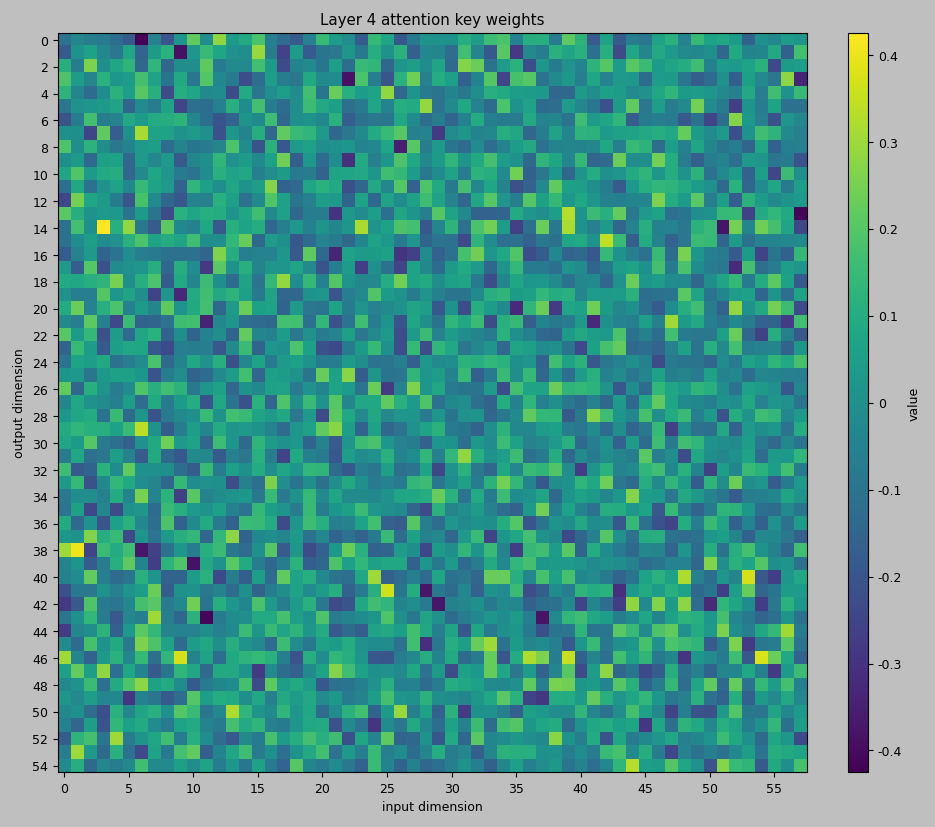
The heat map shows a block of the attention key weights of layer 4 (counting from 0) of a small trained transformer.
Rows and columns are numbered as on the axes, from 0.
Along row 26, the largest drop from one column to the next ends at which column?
25
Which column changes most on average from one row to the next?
9
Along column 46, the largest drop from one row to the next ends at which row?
43
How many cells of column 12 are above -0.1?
46
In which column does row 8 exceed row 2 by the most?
36
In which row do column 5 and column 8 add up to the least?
49
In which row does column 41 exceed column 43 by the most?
41
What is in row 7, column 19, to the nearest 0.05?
0.15
